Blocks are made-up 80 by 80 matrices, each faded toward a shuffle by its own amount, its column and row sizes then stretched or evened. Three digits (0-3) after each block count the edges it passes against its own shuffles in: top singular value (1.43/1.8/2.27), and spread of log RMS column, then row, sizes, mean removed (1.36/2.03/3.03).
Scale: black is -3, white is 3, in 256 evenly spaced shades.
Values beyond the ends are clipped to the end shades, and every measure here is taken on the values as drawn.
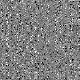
1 2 0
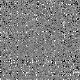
0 2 2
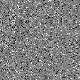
2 1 0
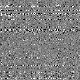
2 2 3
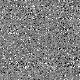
0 1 2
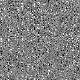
1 2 0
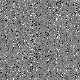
0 2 0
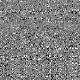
2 1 2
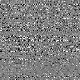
2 0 3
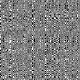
3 3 2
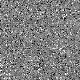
1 1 1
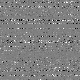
0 0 3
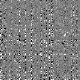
1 3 2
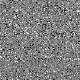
1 0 2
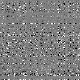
1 2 3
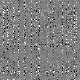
0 3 2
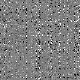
0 3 2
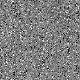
0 2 0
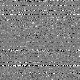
2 0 3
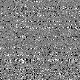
1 1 3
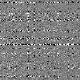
2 2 3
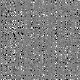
0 3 2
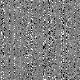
0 3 0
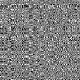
3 1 2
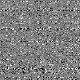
1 1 3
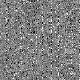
2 2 0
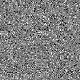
2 0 1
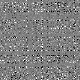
0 2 3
